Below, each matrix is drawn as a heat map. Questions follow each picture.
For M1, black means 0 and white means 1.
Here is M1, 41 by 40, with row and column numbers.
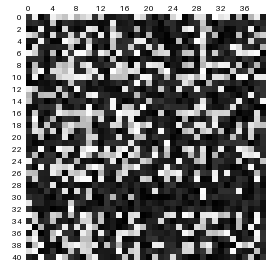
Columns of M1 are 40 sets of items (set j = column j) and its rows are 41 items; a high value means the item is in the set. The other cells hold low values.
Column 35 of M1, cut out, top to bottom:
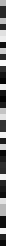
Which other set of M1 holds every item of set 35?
29
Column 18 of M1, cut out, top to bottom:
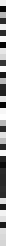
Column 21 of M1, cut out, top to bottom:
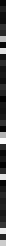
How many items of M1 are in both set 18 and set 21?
6
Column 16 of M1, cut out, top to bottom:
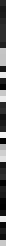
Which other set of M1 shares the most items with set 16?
5
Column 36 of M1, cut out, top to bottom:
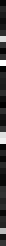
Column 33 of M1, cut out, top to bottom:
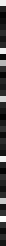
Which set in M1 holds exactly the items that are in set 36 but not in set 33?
13
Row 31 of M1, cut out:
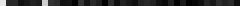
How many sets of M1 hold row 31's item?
2
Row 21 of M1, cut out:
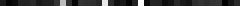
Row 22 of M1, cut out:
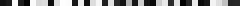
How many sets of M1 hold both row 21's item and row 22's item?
2
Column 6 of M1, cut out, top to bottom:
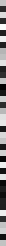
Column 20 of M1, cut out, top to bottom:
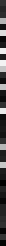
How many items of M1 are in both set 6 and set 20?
4
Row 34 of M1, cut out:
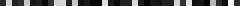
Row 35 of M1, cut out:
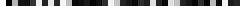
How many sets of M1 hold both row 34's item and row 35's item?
3
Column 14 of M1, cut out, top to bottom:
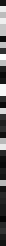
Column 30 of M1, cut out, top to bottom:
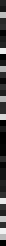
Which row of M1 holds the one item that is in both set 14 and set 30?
2
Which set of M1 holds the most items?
10
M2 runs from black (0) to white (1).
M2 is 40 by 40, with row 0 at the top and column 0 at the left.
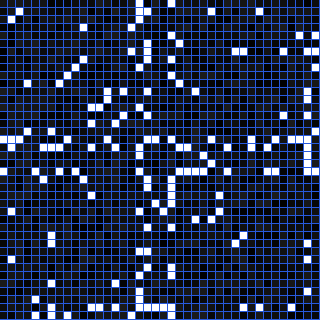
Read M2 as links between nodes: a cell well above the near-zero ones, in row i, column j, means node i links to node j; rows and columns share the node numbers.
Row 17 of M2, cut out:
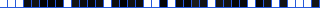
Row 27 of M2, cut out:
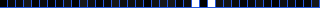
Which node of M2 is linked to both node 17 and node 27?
node 26
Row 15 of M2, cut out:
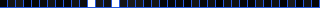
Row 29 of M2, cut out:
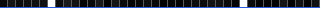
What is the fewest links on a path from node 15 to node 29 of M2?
4
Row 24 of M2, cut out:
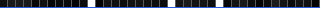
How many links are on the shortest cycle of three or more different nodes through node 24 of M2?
4
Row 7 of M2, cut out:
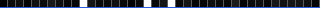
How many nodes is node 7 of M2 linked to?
3
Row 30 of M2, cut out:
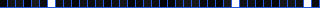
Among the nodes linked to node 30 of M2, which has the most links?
node 38
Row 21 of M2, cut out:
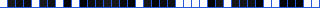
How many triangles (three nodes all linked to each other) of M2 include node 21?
4
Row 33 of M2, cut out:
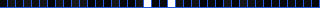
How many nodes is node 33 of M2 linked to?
2
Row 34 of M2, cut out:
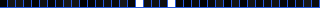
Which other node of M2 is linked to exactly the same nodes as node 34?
node 0
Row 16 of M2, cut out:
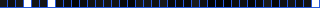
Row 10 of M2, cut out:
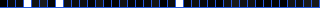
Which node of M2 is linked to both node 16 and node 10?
node 3
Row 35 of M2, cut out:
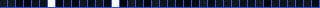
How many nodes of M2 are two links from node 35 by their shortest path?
7
